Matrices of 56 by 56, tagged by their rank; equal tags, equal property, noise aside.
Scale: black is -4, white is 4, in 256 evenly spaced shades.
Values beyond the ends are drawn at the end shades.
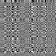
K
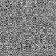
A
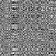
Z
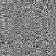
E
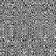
E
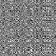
A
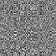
E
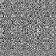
A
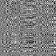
K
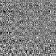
E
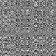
Z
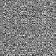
A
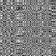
K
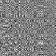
E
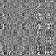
K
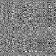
A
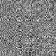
A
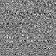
A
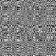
Z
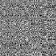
A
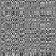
K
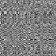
Z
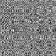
E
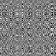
Z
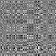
K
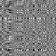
K
